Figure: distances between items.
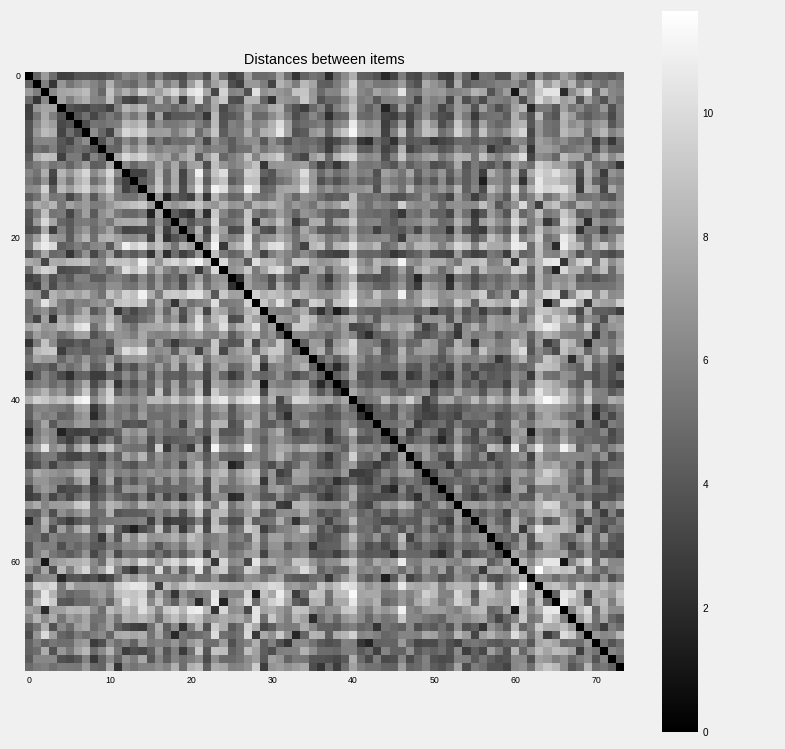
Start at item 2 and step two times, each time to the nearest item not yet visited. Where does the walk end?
66
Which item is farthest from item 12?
21
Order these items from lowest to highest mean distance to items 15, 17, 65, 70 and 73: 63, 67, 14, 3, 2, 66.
3, 67, 14, 2, 66, 63
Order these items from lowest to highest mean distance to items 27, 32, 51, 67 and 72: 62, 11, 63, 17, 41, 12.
62, 41, 11, 17, 63, 12
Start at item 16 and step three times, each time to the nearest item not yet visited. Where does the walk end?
35
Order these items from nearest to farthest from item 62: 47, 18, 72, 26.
47, 72, 26, 18
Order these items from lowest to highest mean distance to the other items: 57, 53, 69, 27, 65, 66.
57, 69, 53, 65, 66, 27
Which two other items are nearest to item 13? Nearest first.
56, 61
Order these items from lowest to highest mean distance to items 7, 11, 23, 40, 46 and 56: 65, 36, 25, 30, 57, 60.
36, 25, 57, 30, 60, 65
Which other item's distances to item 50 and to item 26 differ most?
40
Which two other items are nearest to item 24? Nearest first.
65, 21
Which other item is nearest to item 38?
29
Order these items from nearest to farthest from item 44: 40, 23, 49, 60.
49, 60, 23, 40
